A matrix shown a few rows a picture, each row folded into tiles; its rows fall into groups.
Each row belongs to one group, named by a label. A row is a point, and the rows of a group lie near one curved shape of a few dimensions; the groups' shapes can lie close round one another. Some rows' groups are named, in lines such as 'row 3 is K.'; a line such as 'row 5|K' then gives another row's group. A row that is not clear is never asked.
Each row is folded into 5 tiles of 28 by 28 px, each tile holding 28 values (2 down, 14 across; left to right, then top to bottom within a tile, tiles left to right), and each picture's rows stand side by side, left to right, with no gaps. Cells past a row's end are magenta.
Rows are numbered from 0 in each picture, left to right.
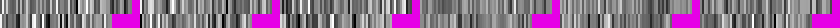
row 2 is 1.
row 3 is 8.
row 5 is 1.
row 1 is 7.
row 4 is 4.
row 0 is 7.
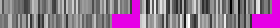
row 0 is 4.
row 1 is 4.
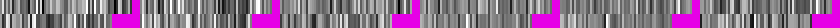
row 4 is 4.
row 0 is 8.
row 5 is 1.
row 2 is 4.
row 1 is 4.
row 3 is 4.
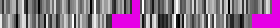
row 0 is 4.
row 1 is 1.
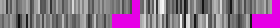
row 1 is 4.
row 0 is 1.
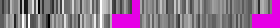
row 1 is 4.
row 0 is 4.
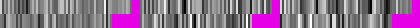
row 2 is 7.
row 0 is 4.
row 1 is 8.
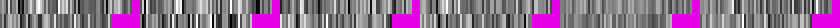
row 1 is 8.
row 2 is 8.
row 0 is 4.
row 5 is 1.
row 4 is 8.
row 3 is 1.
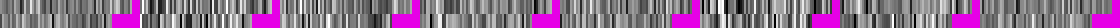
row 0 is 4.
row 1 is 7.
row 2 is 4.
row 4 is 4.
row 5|4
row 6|1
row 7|1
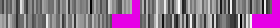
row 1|8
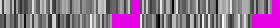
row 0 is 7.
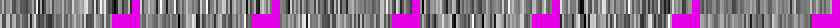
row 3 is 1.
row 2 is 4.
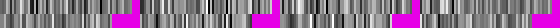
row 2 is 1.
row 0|1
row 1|8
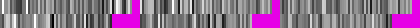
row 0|1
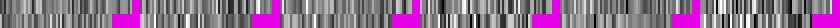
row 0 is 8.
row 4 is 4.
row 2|1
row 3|8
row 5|4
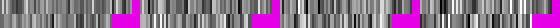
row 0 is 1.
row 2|4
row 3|4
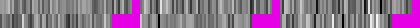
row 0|7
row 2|1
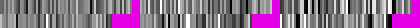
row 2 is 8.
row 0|4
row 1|4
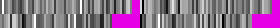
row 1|7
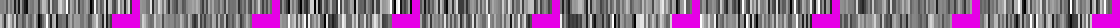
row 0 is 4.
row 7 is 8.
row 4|1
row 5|4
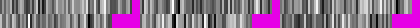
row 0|8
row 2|1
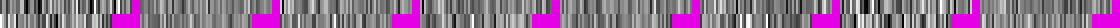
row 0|4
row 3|1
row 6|1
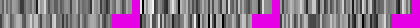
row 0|7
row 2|7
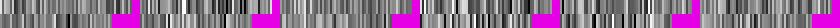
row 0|7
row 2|4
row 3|7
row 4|1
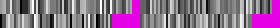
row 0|1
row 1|4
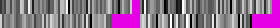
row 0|8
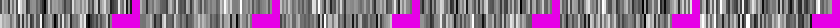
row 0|8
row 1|1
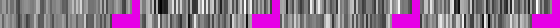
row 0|1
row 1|4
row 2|4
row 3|1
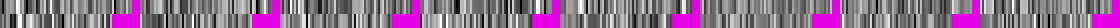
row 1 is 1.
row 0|1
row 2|4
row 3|1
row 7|7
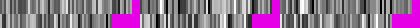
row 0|8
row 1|8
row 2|1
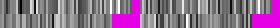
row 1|4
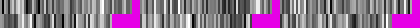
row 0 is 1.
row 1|4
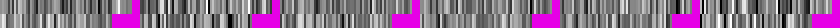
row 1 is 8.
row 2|1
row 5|7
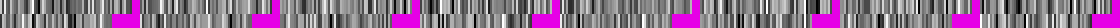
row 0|1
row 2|8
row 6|4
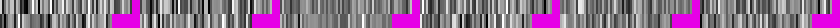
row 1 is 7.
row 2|7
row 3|7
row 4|4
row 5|4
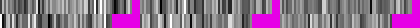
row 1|7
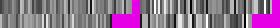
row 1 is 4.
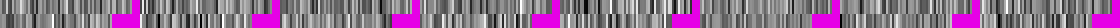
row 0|1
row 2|7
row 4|4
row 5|8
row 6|4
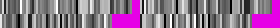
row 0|7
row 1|7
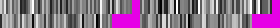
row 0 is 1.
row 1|4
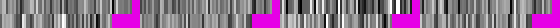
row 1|8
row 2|4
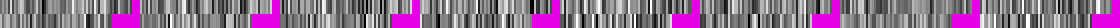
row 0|8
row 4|8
